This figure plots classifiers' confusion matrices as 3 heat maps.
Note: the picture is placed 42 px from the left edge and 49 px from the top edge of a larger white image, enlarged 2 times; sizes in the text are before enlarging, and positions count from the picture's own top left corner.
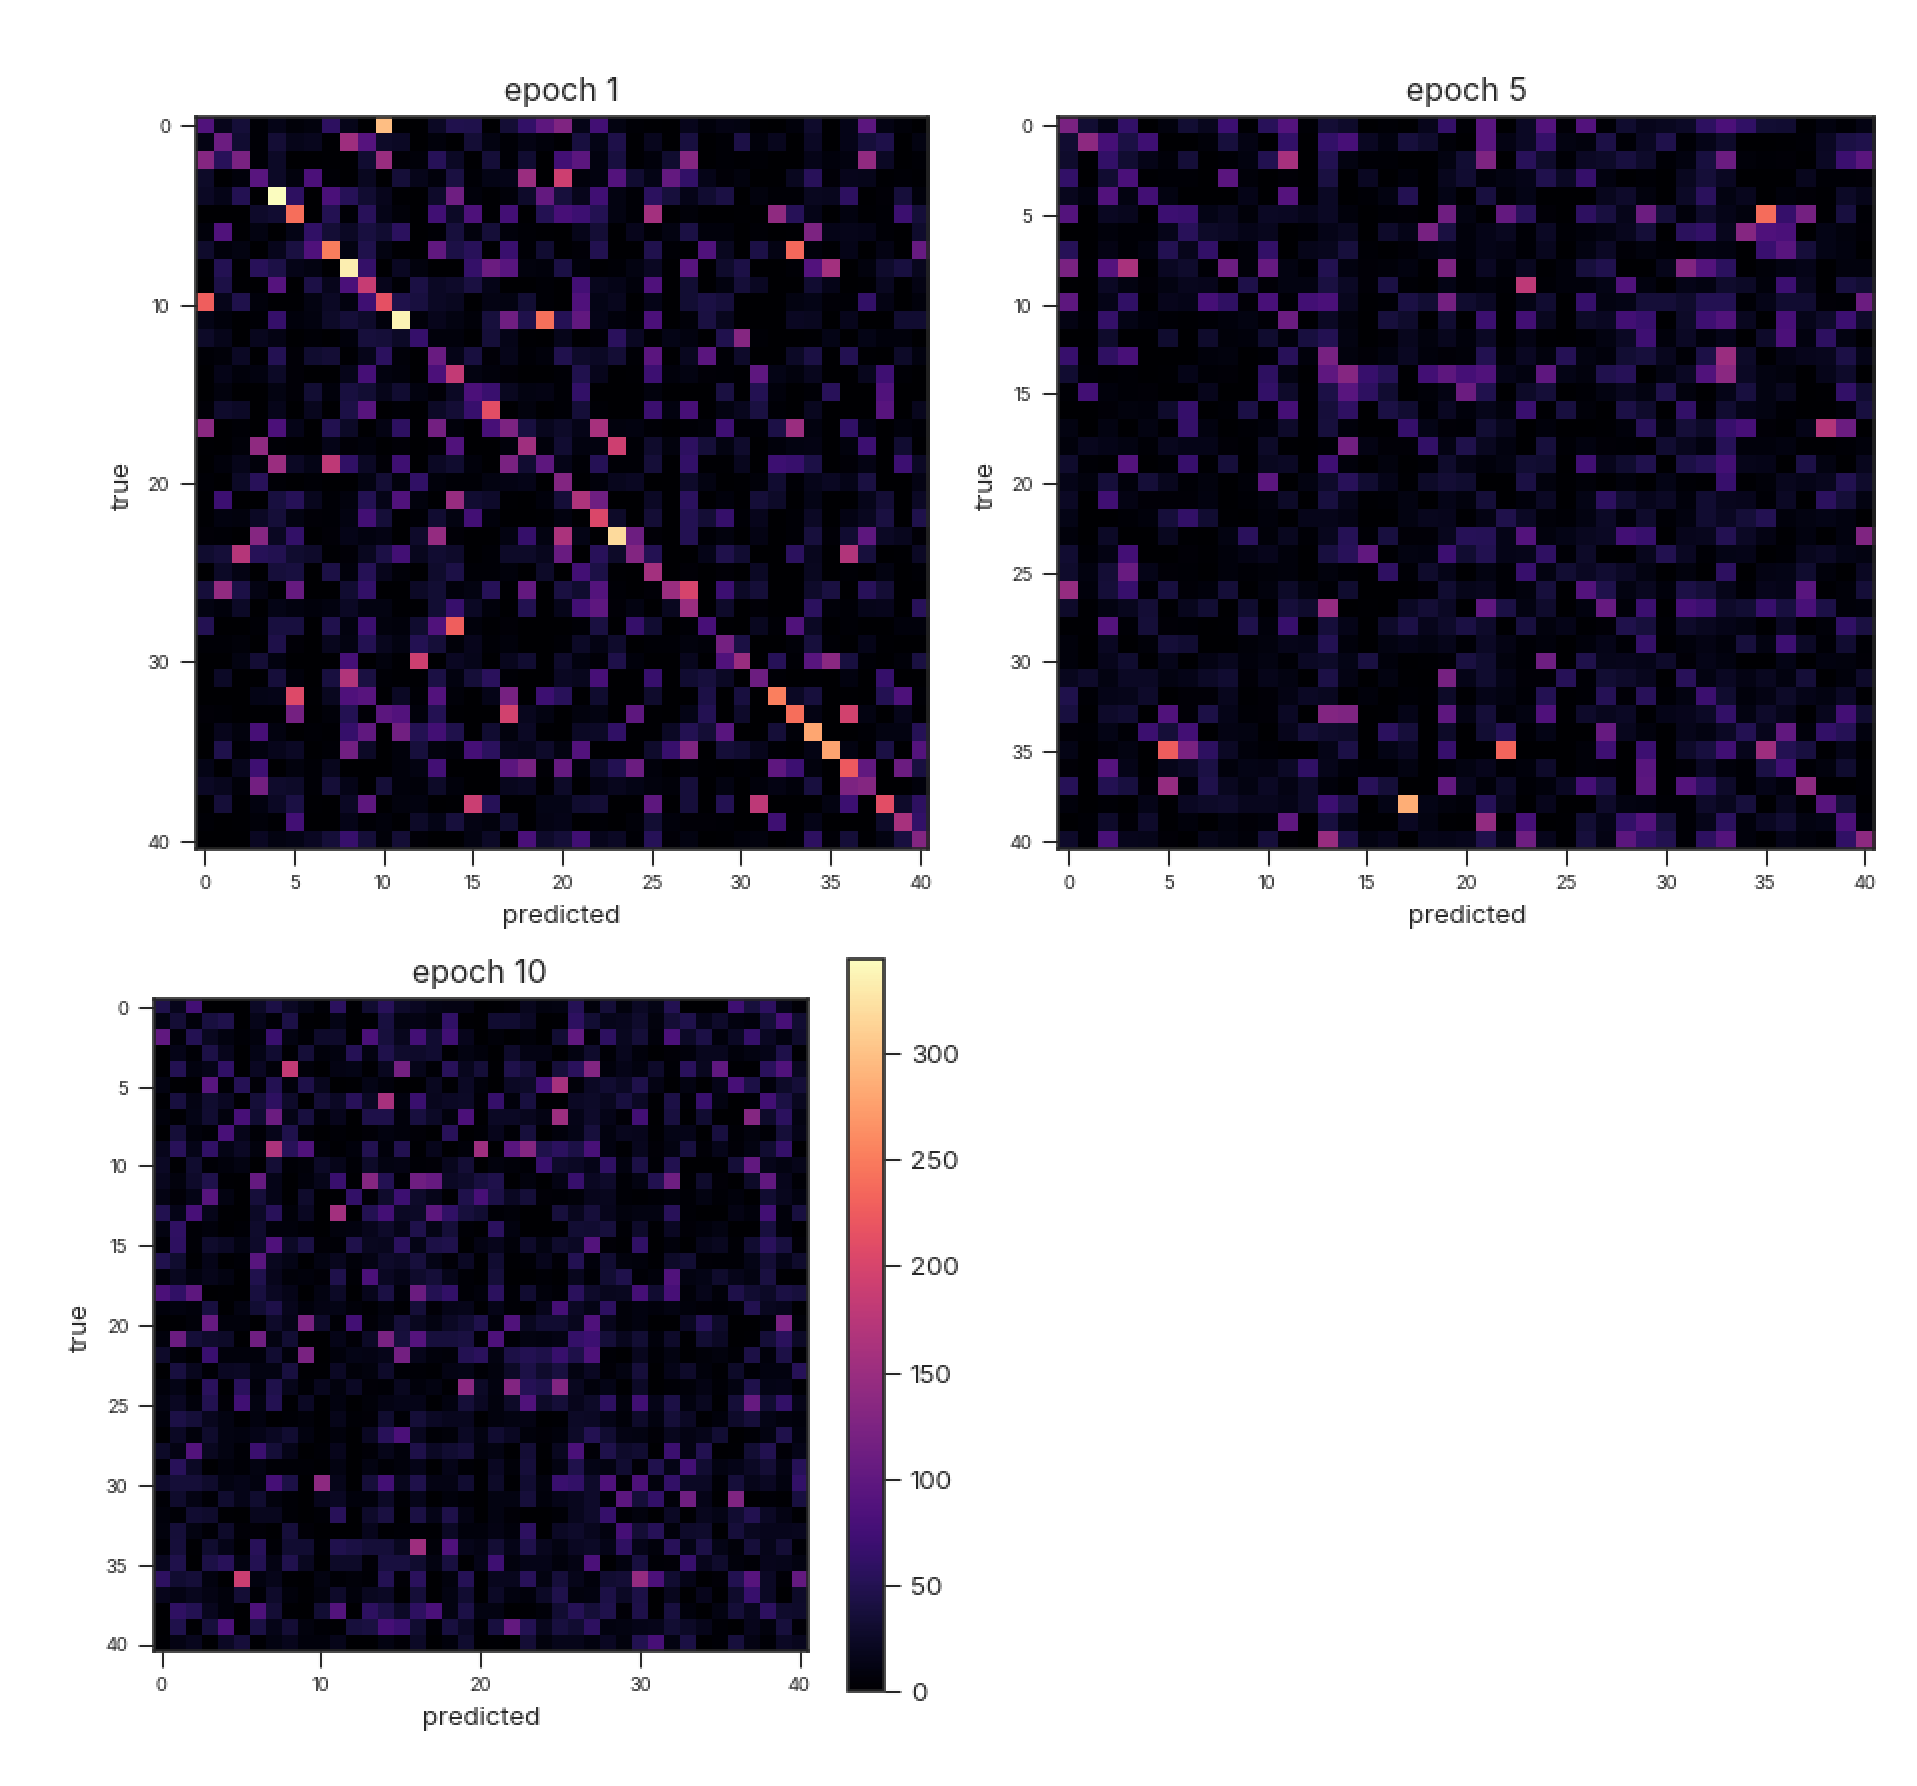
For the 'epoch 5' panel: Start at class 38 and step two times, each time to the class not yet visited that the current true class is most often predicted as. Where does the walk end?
39
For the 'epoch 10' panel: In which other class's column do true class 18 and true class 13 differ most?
11
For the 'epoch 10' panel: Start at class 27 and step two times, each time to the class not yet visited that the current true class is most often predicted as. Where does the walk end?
7
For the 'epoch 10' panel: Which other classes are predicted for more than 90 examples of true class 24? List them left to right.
19, 22, 25
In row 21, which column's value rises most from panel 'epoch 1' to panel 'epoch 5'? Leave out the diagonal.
2
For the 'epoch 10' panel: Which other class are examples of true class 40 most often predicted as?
31
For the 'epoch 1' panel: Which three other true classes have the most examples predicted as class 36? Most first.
33, 24, 37
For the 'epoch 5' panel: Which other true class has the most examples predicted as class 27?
34
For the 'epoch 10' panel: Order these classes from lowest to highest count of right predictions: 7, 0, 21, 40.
40, 0, 21, 7
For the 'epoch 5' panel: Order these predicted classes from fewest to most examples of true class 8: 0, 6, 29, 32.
29, 6, 32, 0
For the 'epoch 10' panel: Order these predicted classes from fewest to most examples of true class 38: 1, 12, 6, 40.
12, 40, 1, 6
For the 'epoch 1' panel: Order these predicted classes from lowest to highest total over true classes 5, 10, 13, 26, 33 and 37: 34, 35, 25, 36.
35, 34, 25, 36
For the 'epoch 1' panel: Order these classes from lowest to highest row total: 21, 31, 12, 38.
12, 31, 21, 38
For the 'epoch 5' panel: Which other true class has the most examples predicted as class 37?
5
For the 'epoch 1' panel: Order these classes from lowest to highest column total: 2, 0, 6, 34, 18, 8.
6, 2, 0, 18, 34, 8
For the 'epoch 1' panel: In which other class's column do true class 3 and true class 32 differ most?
5
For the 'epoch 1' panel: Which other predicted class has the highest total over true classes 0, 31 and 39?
10
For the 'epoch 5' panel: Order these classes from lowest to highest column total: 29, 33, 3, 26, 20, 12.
12, 20, 26, 3, 29, 33
